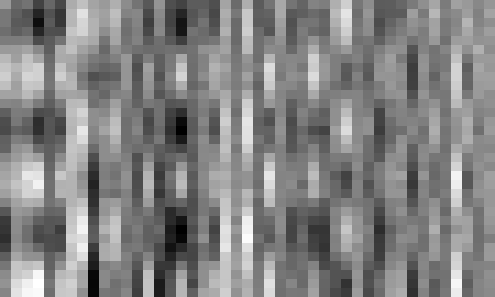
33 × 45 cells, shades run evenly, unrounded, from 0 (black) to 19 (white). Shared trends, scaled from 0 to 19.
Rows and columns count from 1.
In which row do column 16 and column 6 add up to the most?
9
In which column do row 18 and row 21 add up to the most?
42
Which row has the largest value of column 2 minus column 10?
33
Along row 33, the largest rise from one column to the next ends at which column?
14
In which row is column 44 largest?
6
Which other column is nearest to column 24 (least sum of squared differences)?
28
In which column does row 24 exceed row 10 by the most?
8
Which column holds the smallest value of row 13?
17
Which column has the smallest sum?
16
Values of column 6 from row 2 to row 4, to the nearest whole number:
4 4 6
